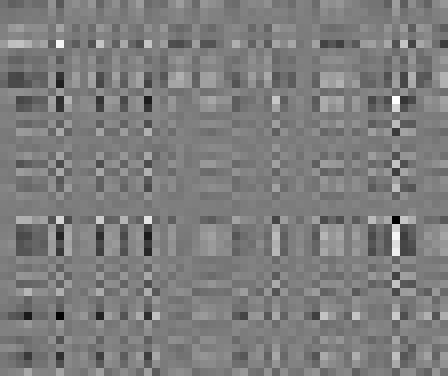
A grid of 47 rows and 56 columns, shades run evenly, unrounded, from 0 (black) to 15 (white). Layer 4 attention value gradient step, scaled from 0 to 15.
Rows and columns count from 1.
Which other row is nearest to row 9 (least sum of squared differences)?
3
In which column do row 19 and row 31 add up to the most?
50
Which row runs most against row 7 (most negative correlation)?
4
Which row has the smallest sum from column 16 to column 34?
6
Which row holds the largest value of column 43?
11
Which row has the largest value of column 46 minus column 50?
28
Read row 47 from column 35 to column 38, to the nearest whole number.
6 8 7 7
